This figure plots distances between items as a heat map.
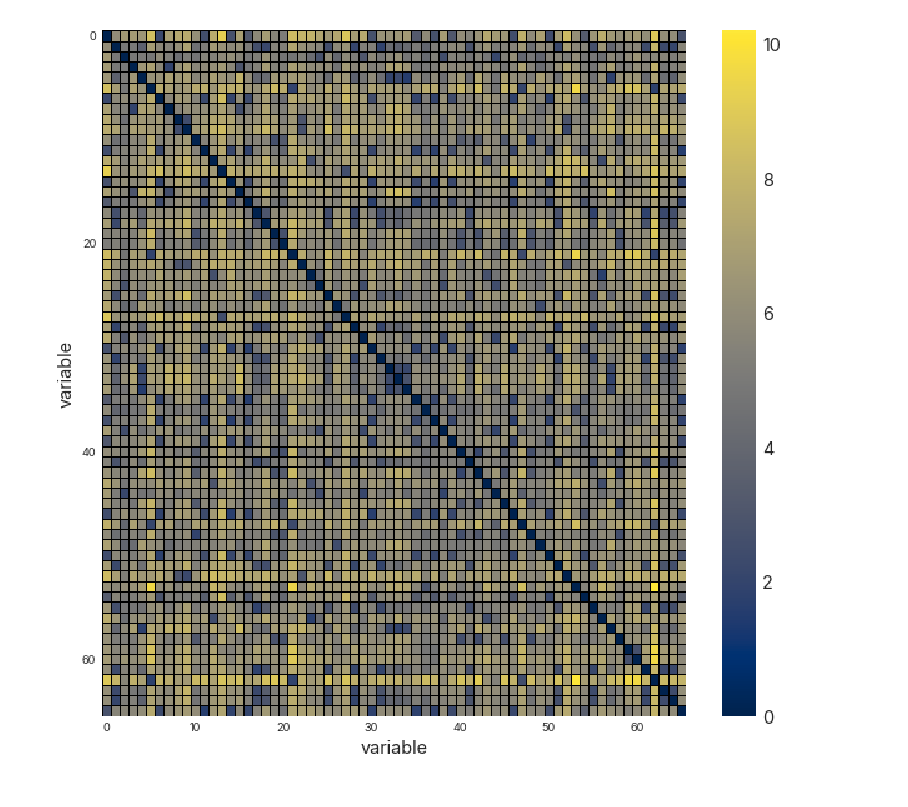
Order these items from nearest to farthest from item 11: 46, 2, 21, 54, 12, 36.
46, 54, 36, 2, 12, 21
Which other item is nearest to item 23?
56
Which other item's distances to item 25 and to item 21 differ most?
62
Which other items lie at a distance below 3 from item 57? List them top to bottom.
4, 32, 33, 34
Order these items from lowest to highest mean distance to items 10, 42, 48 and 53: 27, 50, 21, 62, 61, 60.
50, 61, 60, 27, 21, 62
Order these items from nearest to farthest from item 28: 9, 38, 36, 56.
36, 38, 56, 9
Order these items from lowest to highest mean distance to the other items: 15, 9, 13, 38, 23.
38, 23, 15, 9, 13
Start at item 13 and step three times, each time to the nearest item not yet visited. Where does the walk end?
49
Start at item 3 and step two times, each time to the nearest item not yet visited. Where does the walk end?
15
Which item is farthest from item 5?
53
